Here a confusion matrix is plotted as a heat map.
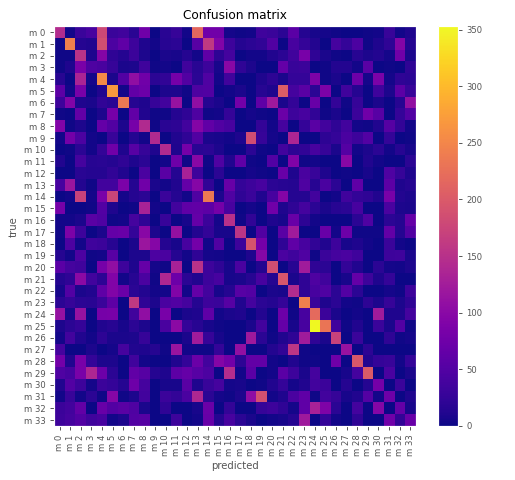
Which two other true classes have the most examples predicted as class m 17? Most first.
m 27, m 6
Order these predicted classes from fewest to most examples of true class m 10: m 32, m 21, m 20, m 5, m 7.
m 20, m 32, m 21, m 7, m 5
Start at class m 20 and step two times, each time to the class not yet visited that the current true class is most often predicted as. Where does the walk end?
m 1
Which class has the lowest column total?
m 9
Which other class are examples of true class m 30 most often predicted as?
m 7
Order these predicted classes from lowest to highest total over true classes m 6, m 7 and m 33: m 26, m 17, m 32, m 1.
m 26, m 32, m 17, m 1
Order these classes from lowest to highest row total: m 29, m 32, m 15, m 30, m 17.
m 30, m 15, m 32, m 17, m 29
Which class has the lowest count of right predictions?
m 3
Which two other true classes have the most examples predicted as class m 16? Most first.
m 29, m 3
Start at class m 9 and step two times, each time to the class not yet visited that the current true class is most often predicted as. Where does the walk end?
m 8
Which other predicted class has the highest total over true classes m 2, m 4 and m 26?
m 23
